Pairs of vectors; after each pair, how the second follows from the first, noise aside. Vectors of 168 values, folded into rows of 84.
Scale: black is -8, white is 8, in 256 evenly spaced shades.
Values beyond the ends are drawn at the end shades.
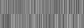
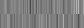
negated, partly zeroed.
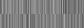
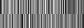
scaled up.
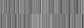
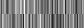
wrapped around, scaled up.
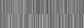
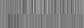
negated, partly zeroed.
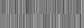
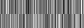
scaled up.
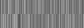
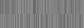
wrapped around, shrunk.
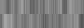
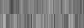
wrapped around, negated.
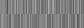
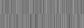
wrapped around, negated, shrunk.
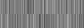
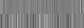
negated, partly zeroed.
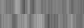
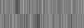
negated, partly zeroed.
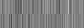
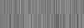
wrapped around, negated, shrunk.
